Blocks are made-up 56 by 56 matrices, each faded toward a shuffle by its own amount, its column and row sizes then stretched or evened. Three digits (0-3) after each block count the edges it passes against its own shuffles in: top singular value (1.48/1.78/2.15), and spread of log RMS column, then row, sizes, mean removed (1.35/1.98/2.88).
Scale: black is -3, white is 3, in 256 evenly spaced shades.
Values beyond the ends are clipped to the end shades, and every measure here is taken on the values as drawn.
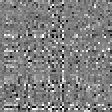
3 2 2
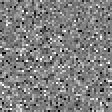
0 1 0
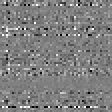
2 1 3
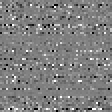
0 0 3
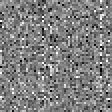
2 2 0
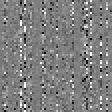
1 3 0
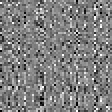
3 3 0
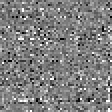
1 1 2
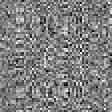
3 2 0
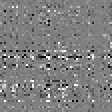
2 2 3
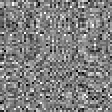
3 0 1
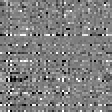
3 1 3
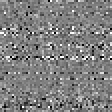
1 1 3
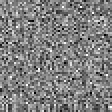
2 0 0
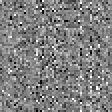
2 2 0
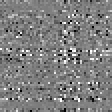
1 2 3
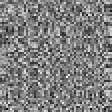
3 1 1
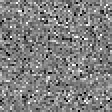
0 0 1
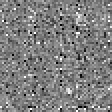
1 2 1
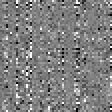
2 3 1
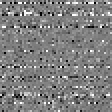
3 1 3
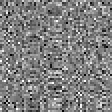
3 1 0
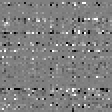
0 2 3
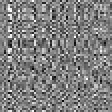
3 3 0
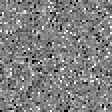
0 0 0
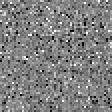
0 0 1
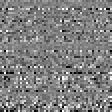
2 1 3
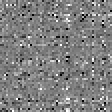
1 2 2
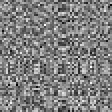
3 2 0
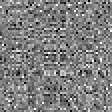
3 0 1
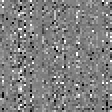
1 3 0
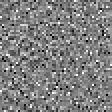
2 0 0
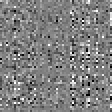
2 3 2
